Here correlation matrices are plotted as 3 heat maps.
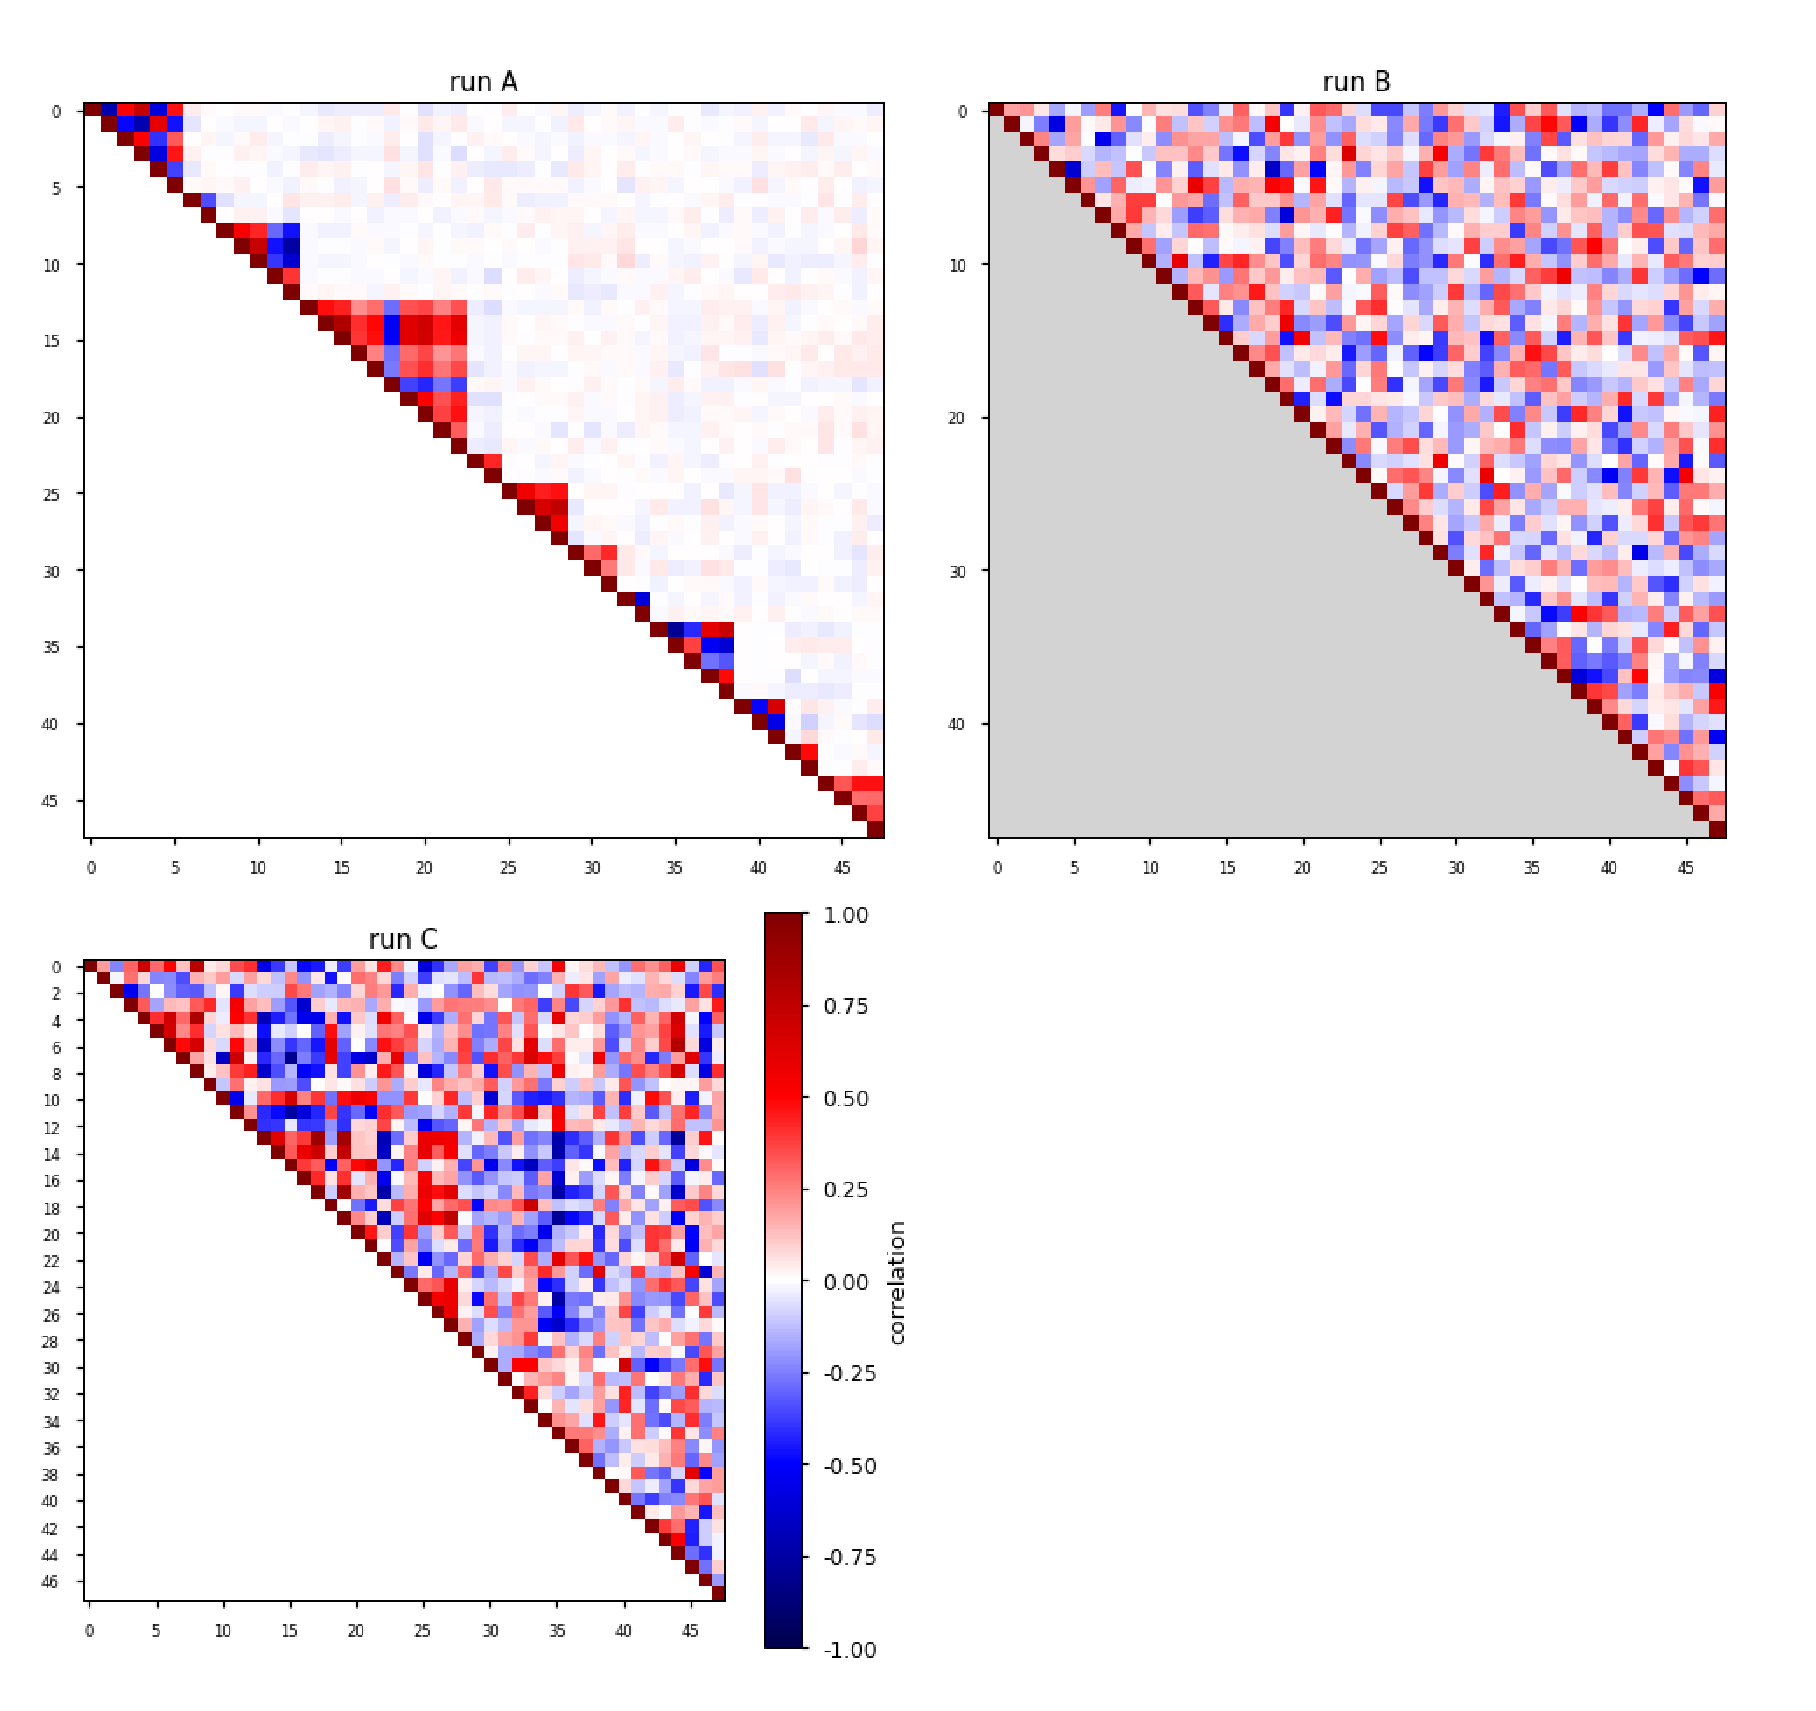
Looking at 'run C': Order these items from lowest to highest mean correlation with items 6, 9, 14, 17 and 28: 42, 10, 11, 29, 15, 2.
2, 29, 15, 42, 11, 10
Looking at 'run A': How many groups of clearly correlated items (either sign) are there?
12
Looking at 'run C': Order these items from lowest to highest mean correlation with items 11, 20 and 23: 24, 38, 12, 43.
24, 43, 12, 38
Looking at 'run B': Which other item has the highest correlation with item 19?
14
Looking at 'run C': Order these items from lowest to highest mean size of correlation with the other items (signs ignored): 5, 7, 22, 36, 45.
36, 5, 45, 22, 7
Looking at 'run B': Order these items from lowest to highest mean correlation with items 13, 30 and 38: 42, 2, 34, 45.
42, 34, 45, 2
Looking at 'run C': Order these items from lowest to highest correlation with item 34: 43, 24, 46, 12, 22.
24, 43, 46, 22, 12
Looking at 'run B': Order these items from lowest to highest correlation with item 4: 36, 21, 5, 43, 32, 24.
5, 21, 36, 24, 43, 32
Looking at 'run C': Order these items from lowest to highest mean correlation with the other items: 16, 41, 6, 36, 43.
16, 36, 41, 43, 6
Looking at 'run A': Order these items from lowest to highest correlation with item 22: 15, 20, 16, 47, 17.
47, 16, 17, 20, 15
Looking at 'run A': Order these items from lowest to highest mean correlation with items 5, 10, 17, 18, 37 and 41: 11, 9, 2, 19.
11, 19, 2, 9
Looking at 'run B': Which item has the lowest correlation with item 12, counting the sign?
32
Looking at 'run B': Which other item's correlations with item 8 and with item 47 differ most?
37
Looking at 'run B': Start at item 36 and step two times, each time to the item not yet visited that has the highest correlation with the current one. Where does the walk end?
18
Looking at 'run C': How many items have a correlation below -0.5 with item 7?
4
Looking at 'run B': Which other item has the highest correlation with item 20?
15
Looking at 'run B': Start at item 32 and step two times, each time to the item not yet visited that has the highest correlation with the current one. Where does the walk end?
45
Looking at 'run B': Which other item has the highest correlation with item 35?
16
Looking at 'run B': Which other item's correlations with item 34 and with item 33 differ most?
0
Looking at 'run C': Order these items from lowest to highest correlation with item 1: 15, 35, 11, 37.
11, 37, 35, 15
